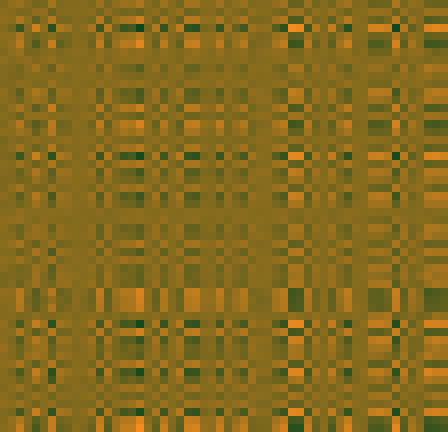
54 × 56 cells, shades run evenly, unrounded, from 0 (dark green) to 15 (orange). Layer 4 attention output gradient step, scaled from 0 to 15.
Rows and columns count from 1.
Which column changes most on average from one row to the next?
18
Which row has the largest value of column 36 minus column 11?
54
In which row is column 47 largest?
4
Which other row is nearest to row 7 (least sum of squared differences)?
11
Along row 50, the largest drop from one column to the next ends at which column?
50
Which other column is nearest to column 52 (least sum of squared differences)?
15
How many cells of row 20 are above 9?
20
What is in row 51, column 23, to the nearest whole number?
7
